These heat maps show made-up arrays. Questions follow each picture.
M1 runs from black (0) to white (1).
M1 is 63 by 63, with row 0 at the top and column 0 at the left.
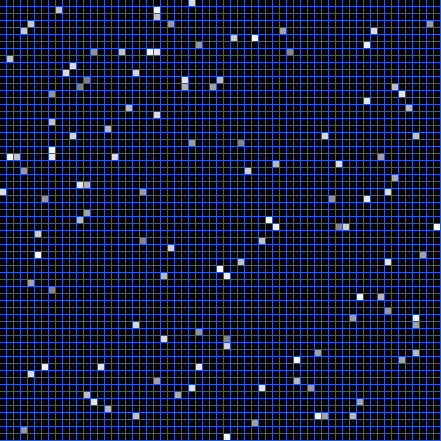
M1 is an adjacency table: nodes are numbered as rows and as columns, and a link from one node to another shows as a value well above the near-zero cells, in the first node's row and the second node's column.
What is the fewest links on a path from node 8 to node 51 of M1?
5
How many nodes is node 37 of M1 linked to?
2
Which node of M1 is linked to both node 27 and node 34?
node 20
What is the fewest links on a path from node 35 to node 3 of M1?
2
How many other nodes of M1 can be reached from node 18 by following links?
2
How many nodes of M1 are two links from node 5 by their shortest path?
1
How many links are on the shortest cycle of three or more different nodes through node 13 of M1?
7
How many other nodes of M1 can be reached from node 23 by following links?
5
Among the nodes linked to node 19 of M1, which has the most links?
node 59
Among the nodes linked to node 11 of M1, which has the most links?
node 12
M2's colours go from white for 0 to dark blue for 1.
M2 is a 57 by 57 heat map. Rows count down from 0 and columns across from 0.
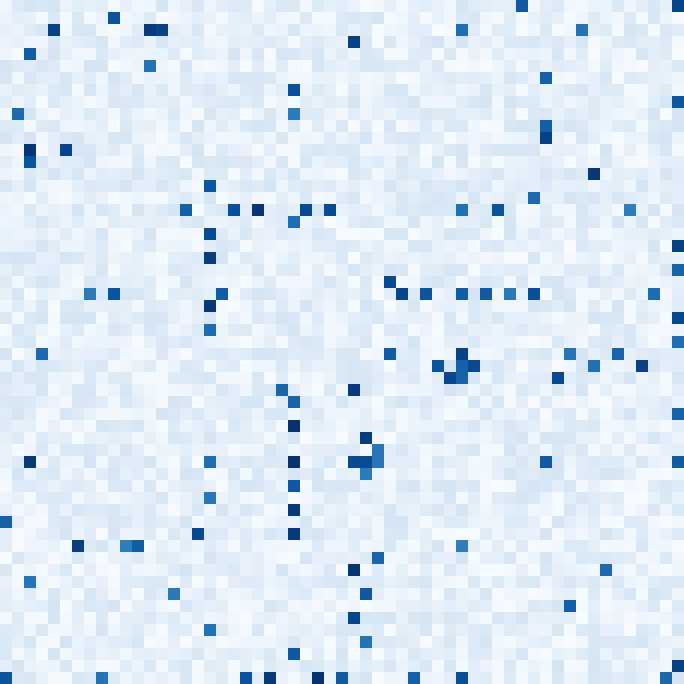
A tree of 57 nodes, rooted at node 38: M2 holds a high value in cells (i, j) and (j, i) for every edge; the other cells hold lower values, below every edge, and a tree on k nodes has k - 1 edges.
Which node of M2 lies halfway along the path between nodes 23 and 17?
29
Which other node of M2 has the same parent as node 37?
46
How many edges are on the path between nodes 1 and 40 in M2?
3
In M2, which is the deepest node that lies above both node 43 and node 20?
56
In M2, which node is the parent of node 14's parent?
30
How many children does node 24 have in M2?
9
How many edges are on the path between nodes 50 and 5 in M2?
6
